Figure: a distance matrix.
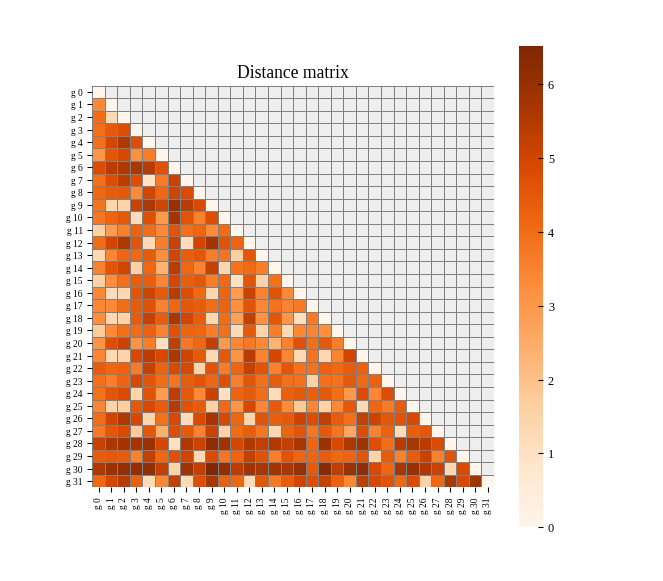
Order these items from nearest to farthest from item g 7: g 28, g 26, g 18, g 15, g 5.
g 26, g 5, g 15, g 18, g 28
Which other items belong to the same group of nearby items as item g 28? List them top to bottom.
g 6, g 30
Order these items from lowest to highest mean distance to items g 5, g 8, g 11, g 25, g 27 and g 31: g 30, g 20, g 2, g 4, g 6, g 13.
g 20, g 13, g 4, g 2, g 6, g 30
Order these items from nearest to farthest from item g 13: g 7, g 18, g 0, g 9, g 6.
g 0, g 18, g 9, g 7, g 6
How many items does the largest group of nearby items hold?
7
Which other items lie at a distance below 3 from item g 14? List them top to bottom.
g 3, g 5, g 10, g 20, g 24, g 27
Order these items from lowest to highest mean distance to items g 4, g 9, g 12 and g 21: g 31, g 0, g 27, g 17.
g 31, g 0, g 17, g 27
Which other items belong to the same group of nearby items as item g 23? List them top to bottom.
g 17
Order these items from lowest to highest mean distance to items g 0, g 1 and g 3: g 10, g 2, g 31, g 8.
g 10, g 2, g 8, g 31
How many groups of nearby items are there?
8
